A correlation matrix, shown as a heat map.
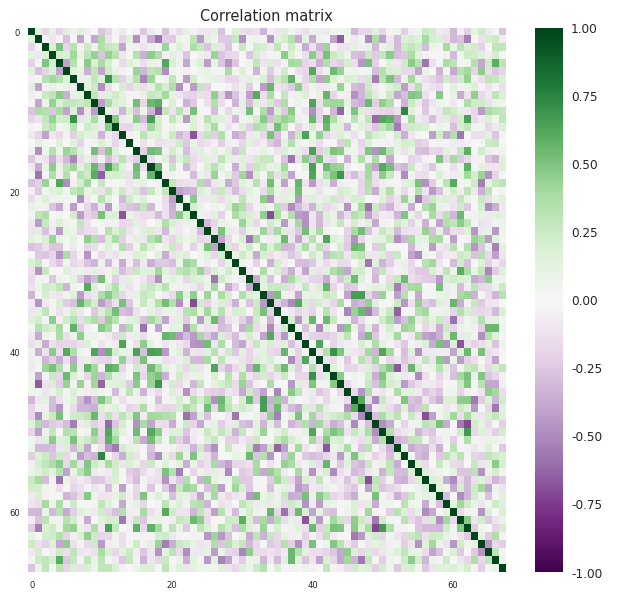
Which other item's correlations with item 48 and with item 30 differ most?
22
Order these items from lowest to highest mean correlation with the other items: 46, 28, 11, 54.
28, 46, 54, 11
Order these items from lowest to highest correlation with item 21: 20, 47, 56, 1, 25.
20, 56, 25, 1, 47
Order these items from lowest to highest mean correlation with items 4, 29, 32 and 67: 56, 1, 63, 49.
56, 49, 1, 63
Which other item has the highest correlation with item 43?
40
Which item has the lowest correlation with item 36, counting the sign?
60
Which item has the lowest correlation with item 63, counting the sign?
46
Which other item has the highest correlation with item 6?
11
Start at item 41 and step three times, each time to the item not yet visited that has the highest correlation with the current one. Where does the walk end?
34
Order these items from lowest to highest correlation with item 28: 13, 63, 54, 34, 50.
54, 63, 34, 13, 50
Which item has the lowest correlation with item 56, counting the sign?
48
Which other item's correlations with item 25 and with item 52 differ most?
35
